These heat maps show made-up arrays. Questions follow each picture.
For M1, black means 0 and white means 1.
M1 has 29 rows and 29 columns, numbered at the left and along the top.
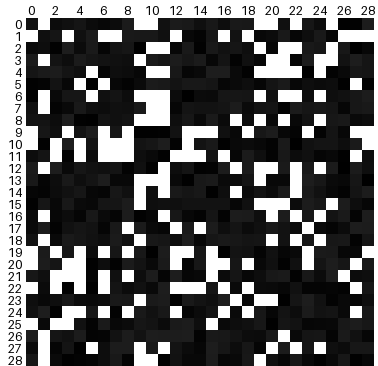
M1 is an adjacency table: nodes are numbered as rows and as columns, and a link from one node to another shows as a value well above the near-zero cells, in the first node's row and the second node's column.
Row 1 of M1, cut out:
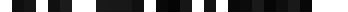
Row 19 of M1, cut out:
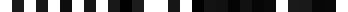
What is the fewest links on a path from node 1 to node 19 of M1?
2
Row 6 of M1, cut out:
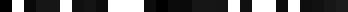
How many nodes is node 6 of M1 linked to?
9
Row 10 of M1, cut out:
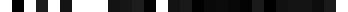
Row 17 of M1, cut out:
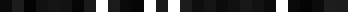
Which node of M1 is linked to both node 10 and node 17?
node 8
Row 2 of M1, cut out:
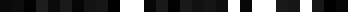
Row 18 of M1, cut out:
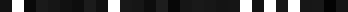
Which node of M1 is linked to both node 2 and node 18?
node 22
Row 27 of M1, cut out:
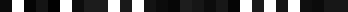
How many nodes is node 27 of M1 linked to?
7
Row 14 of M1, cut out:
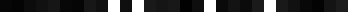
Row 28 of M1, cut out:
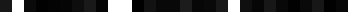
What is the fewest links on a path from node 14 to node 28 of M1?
2
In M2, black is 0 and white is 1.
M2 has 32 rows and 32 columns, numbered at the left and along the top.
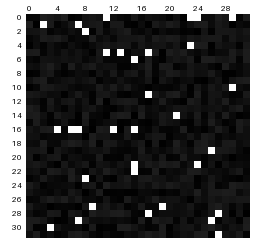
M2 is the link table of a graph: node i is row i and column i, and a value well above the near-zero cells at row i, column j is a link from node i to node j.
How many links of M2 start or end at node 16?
5
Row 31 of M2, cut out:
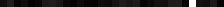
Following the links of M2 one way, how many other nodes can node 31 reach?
4
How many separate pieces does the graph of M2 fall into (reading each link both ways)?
5
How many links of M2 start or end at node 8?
2
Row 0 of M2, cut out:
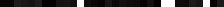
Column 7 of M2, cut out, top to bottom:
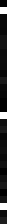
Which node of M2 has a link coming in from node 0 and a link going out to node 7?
node 29
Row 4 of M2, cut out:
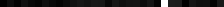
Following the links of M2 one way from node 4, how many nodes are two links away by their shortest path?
1
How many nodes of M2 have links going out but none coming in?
10
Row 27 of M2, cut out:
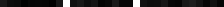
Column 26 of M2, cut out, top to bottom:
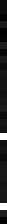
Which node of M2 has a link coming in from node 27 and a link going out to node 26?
node 19
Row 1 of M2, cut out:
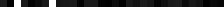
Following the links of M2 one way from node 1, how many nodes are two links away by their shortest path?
1
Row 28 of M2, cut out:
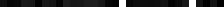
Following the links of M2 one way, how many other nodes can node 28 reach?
5
